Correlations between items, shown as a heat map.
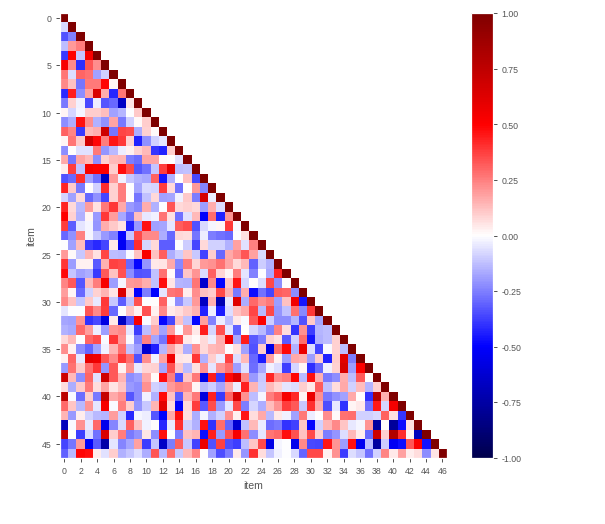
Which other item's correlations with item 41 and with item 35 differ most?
45
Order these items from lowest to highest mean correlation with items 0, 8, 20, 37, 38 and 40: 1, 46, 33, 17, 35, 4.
17, 46, 33, 35, 4, 1
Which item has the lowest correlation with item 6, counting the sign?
8
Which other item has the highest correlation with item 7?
29
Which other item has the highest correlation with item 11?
2
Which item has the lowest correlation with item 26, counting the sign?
9
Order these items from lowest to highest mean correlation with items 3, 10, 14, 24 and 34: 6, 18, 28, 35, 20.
35, 18, 28, 6, 20
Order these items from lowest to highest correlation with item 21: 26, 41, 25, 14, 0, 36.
14, 36, 26, 25, 41, 0
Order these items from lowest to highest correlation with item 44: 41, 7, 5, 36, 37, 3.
37, 3, 36, 7, 41, 5
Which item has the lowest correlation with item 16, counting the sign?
32
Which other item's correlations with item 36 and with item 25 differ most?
13
